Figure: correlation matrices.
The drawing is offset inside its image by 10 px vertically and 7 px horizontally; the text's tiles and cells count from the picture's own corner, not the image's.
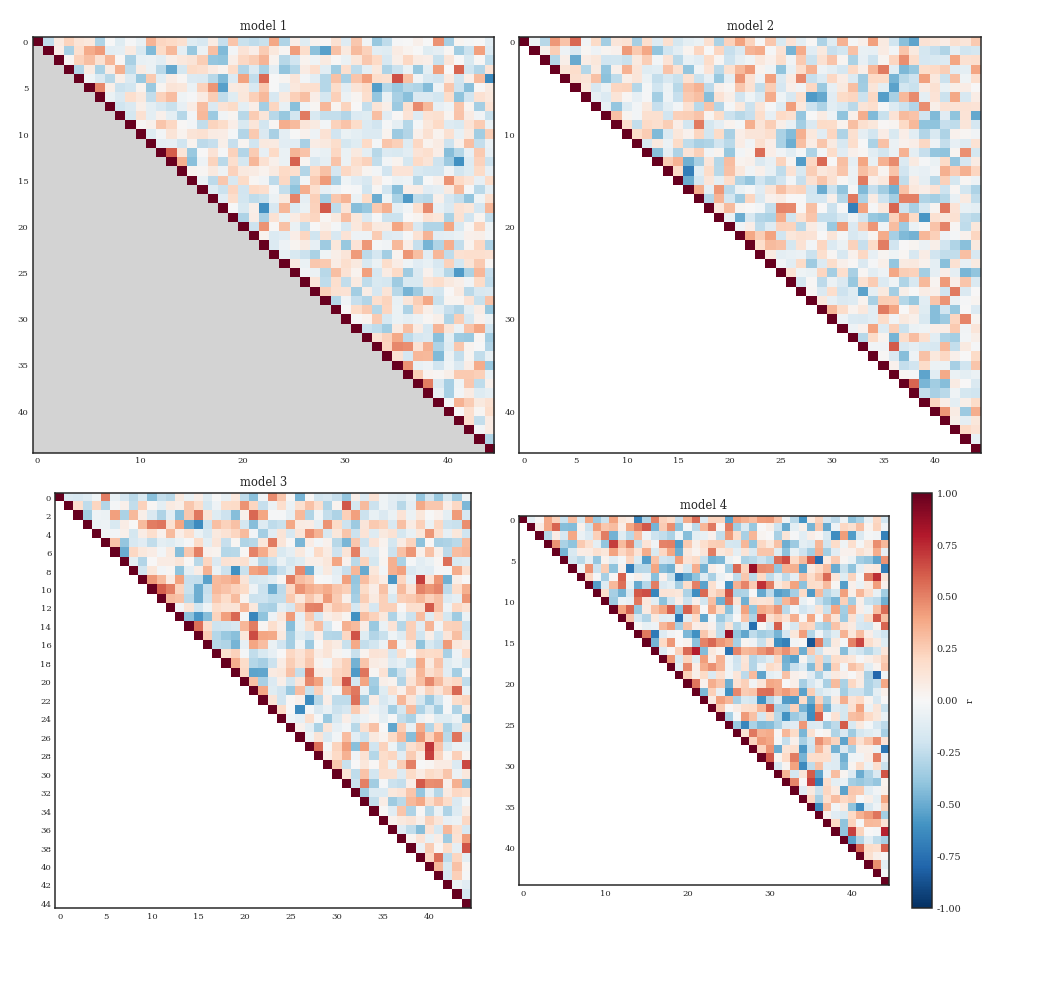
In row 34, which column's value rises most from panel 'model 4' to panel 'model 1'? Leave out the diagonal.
28
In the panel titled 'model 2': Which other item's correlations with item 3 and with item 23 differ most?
12
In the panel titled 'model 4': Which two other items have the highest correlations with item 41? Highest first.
15, 40
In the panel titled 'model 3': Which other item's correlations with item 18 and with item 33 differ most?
38
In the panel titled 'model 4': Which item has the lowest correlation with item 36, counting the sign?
5
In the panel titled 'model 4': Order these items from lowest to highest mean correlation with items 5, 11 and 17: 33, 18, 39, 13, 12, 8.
33, 39, 8, 12, 18, 13
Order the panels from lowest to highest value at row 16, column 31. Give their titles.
model 2, model 3, model 1, model 4
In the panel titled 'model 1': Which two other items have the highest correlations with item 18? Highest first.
28, 38
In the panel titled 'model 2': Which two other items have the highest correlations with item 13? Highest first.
29, 36
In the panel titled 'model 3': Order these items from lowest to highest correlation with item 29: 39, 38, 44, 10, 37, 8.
39, 8, 37, 10, 38, 44
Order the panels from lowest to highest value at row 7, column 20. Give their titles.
model 4, model 1, model 2, model 3
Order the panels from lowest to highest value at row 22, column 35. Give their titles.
model 4, model 3, model 1, model 2
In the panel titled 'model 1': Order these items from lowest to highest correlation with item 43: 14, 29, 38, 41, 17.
41, 38, 17, 29, 14
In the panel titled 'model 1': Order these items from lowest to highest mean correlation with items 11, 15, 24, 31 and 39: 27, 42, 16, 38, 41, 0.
16, 38, 27, 41, 0, 42
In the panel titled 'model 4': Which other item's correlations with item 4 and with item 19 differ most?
43
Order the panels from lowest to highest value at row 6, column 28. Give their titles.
model 2, model 1, model 3, model 4
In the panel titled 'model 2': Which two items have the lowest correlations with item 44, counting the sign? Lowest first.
8, 25
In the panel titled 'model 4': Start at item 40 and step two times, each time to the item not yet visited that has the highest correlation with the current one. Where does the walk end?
44
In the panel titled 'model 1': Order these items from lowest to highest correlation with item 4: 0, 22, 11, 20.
0, 11, 20, 22
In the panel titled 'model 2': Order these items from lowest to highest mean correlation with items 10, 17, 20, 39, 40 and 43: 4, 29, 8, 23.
29, 8, 23, 4
